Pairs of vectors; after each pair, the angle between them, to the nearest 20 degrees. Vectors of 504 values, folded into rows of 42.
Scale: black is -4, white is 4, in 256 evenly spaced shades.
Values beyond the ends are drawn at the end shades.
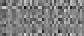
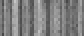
80 degrees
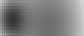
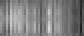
140 degrees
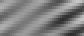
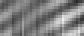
160 degrees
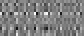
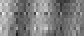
120 degrees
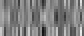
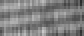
120 degrees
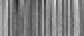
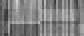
140 degrees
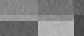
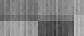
160 degrees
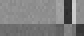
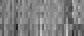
60 degrees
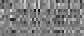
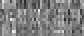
140 degrees
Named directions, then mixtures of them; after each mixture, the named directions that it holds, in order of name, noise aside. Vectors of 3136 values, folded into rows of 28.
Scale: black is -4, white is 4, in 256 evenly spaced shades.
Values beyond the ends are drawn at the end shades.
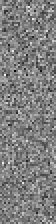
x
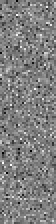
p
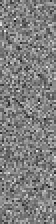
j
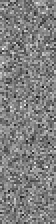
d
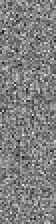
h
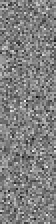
d, h.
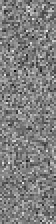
x.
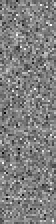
j, p.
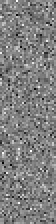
p.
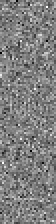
d, p.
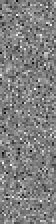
p.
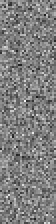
d, h.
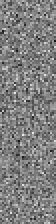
h.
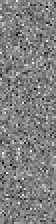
p.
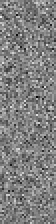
d, p.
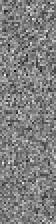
x.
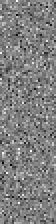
p.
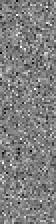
p.
